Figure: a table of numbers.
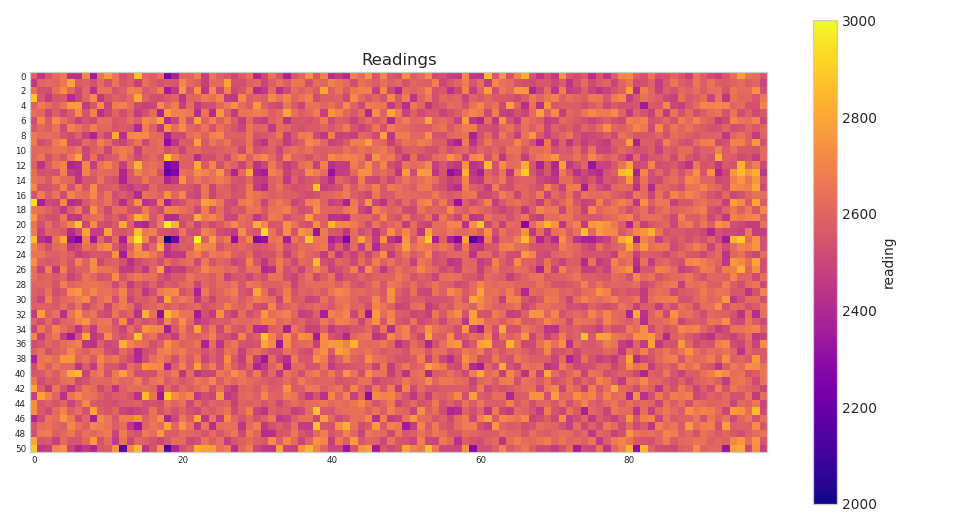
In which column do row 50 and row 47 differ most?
18
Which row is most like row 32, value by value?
43
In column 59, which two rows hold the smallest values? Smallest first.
22, 50
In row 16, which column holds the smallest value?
14
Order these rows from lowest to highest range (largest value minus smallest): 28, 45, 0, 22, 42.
28, 42, 45, 0, 22
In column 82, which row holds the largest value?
50
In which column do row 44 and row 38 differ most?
0
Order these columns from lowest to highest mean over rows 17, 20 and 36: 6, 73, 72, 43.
72, 73, 6, 43
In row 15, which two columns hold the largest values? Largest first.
38, 97
